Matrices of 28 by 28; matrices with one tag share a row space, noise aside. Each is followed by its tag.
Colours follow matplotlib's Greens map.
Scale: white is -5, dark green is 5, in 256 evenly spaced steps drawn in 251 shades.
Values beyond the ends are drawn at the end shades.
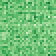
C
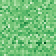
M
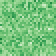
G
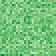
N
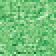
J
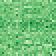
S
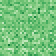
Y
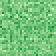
Y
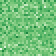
M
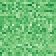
G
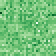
C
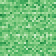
C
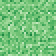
Y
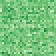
Y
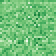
G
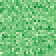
G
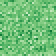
G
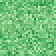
G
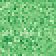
Y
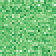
N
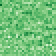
S
